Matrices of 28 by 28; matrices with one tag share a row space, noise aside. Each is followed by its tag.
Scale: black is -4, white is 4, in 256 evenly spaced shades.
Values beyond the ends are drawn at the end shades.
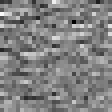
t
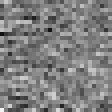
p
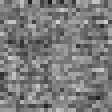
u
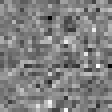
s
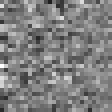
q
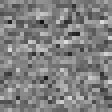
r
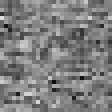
t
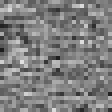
t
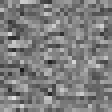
p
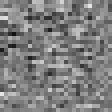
q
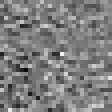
p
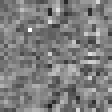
s
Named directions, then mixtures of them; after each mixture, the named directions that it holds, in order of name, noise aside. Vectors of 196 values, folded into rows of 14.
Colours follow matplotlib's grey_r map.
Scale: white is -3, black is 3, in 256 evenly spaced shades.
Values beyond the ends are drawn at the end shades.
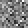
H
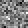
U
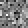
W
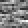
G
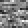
G.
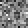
U, W.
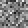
G, H, W.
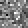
W.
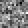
G, U.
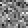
H, U, W.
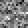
G, U.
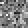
W.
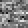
G, H, U.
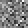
H.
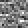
G, H, W.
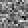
G, H.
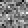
G, U, W.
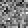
U, W.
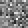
H, U, W.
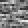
G.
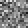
H, U, W.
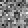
U, W.
